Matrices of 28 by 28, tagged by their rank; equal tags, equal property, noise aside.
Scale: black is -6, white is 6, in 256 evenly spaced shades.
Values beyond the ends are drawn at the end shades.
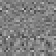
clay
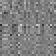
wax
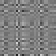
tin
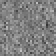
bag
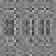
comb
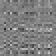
comb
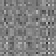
comb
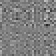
wax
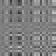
tin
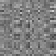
wax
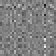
wax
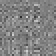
clay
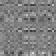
comb
